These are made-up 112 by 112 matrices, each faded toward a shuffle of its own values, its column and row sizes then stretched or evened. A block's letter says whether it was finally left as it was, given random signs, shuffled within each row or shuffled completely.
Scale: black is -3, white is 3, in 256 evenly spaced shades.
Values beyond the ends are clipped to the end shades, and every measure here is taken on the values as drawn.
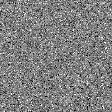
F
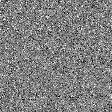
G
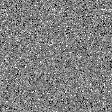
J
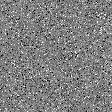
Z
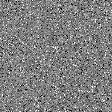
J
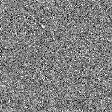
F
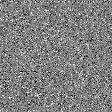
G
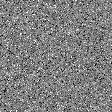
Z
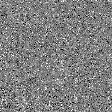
F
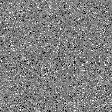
J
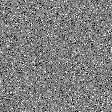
G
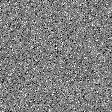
Z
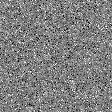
Z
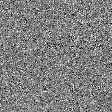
J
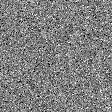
Z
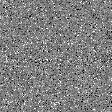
J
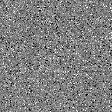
F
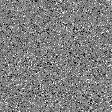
G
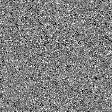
J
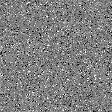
J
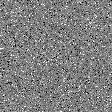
Z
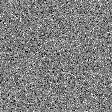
Z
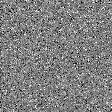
G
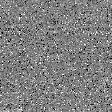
F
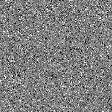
F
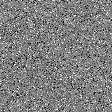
Z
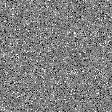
J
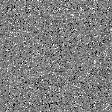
J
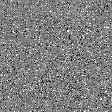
F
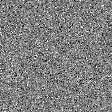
G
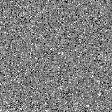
F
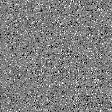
F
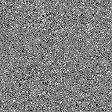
F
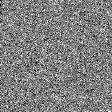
J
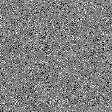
F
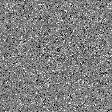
J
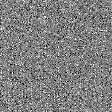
F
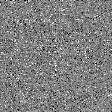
F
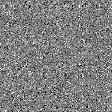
F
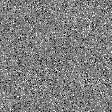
J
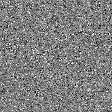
G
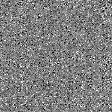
F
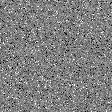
Z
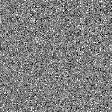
F
